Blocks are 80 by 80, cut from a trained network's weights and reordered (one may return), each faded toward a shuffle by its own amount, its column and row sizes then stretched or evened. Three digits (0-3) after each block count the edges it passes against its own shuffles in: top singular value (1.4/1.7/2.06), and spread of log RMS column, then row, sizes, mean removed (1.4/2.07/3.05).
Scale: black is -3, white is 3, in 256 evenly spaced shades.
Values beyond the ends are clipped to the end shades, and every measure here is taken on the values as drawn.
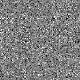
1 1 1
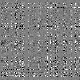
1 3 3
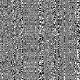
2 3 0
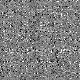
0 0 2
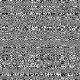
3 1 3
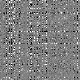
2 3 2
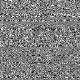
1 0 3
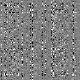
0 3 2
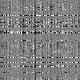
3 1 3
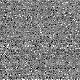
1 0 1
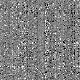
1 2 1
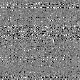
1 0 3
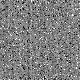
0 0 1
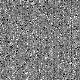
0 1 0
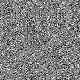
1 0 0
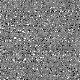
0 0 2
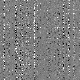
1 3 1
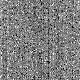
1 0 0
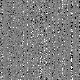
0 3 0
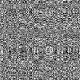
3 1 2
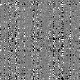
2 3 2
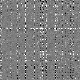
3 3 2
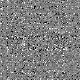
0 2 2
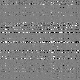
2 1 3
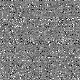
0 1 2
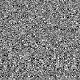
1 0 2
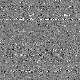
1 0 2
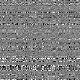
3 1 3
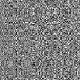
3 2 1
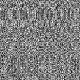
3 0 0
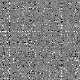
1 2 2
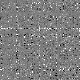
0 2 2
